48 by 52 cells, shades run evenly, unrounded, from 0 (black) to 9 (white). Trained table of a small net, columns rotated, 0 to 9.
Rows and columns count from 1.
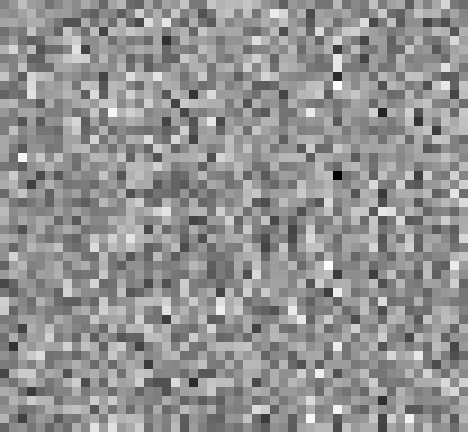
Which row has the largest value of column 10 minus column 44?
7
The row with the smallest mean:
26
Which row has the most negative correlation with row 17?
42
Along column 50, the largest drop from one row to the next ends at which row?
9
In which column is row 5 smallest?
19
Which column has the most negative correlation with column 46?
38
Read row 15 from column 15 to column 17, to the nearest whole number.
4 4 4
